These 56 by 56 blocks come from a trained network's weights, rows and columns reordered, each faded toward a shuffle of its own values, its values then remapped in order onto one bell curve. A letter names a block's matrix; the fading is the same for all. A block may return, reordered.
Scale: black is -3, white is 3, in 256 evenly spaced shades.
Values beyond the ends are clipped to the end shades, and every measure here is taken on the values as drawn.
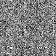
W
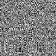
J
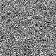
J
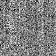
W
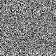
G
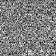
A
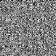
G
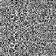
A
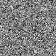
G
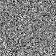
G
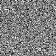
G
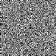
J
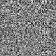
A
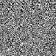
A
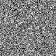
G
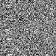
J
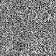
J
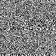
G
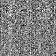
W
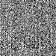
W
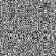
A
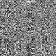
J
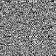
A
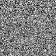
G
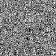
J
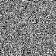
G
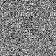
J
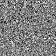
G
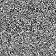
G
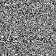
G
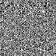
W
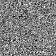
G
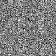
J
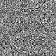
J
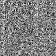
W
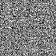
G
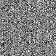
W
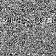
G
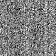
W
